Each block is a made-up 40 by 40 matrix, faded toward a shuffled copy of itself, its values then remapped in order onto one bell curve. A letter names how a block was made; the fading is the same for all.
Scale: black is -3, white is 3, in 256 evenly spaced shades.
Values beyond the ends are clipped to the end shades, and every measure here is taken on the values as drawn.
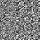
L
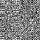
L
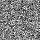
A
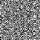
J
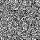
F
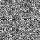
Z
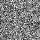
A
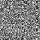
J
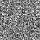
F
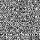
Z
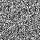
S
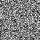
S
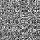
L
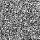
S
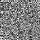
J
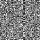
J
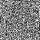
A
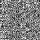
J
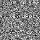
Z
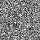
F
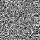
J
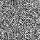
J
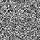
L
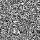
F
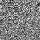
F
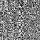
J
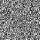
J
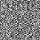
L
